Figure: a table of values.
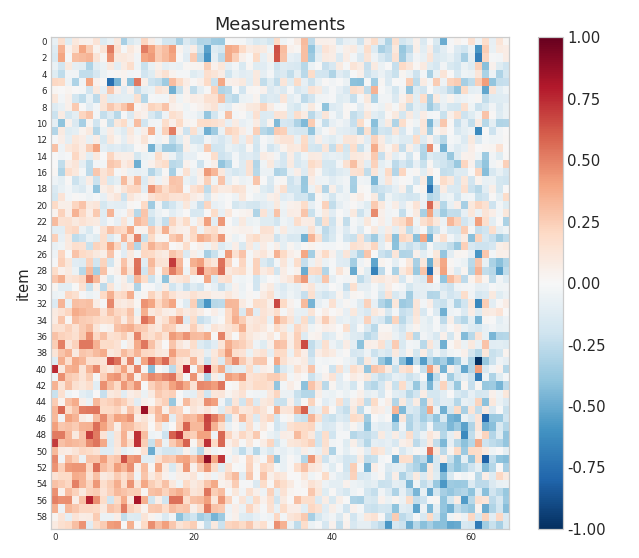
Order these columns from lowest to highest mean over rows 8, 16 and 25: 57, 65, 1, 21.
57, 1, 65, 21
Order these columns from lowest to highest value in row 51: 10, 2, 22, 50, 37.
50, 2, 37, 10, 22
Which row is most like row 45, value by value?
37
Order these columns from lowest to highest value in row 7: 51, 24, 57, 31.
31, 57, 51, 24
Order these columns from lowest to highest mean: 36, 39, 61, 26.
61, 39, 36, 26
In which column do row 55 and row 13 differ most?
54
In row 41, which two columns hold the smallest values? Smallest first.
61, 54
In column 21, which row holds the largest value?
28
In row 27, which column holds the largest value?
17
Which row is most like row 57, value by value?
55
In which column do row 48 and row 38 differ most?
59
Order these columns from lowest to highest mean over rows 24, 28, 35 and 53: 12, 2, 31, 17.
31, 2, 17, 12
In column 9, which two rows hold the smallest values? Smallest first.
5, 9
